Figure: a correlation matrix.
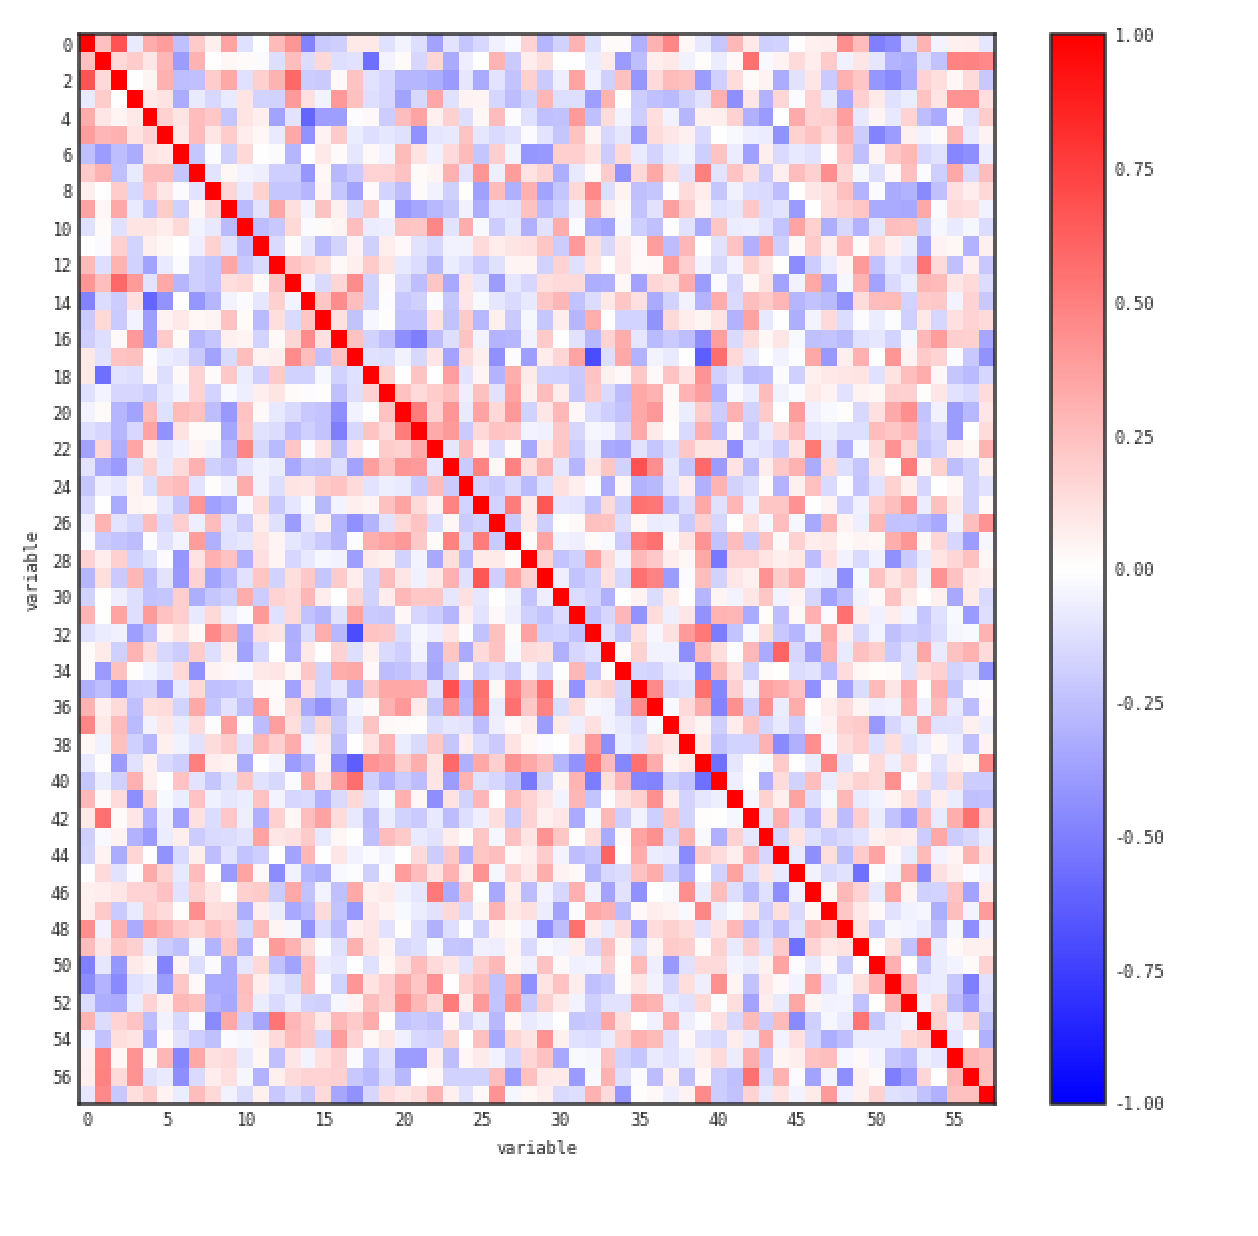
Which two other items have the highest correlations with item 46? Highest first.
22, 38
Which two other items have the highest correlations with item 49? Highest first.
53, 12
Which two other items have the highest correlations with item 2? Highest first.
0, 13
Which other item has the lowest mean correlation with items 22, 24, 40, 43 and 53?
28
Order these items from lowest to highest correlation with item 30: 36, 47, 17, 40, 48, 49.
47, 48, 36, 49, 40, 17
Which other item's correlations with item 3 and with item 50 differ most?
13
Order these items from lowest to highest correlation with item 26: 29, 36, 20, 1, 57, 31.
29, 36, 31, 20, 1, 57
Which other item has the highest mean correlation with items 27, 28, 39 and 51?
35
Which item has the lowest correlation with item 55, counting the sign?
6
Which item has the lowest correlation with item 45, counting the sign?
49
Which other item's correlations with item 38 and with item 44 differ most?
33
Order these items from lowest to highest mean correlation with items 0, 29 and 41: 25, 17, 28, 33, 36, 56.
56, 33, 17, 28, 25, 36
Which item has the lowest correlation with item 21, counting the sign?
16
